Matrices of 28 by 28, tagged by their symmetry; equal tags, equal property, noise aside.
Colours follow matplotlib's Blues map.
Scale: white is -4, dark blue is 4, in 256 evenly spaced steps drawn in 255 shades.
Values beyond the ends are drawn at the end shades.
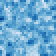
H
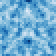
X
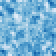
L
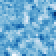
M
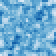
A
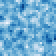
M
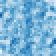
A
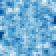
A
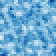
A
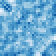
L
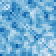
L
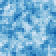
L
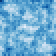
A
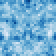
X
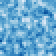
H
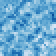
L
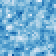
H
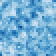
L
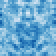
X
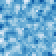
M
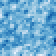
M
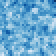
H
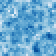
L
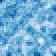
L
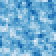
M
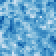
H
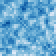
L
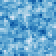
A
